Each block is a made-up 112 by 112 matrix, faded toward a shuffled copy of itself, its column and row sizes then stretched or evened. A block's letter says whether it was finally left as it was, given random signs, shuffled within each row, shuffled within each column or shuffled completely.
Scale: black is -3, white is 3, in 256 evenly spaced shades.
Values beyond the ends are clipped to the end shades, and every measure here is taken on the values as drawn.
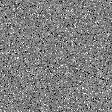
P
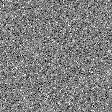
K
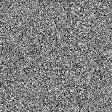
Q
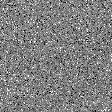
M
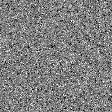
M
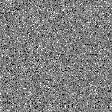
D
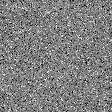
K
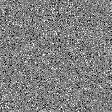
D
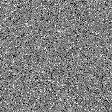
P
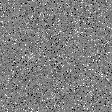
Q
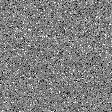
P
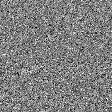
P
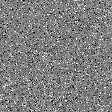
M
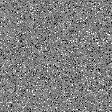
D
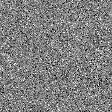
Q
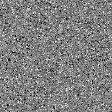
M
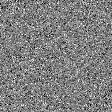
P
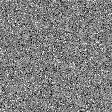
K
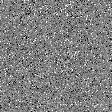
Q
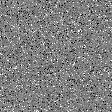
P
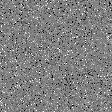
Q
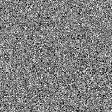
D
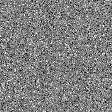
M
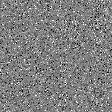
D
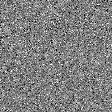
M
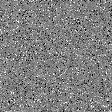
P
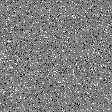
P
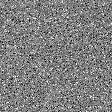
P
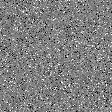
K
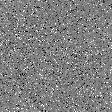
P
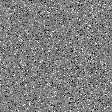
Q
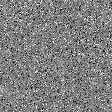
K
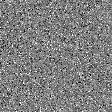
Q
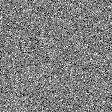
K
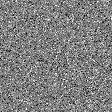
K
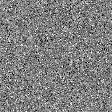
Q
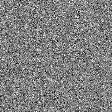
M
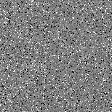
Q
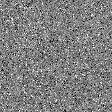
Q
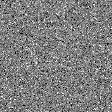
M
